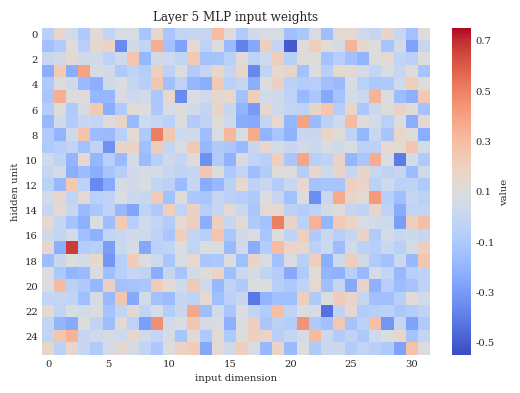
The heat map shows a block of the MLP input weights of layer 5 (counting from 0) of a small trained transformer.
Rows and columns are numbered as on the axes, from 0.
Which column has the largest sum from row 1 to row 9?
9
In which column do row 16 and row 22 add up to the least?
23
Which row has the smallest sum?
19
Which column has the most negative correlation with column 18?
16
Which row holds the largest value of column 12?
22
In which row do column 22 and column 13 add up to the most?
11
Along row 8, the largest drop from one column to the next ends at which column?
18
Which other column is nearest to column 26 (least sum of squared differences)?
8
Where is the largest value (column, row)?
2, 17
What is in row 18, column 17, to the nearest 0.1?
0.2
